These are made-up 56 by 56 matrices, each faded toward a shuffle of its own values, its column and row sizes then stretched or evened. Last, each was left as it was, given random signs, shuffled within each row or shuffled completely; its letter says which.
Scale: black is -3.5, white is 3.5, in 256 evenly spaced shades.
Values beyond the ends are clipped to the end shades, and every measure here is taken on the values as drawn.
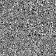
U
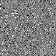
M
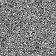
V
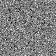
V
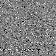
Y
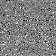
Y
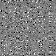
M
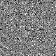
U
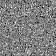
V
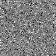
U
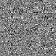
M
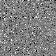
U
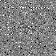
U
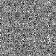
M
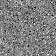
V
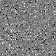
U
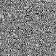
M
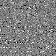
Y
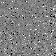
U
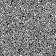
V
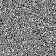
V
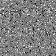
Y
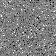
V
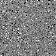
U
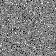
V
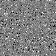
Y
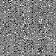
M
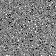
V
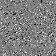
U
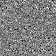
Y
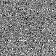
Y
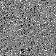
U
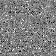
Y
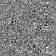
M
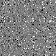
M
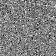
V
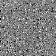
U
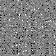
M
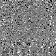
M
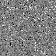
Y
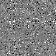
U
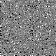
M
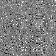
M
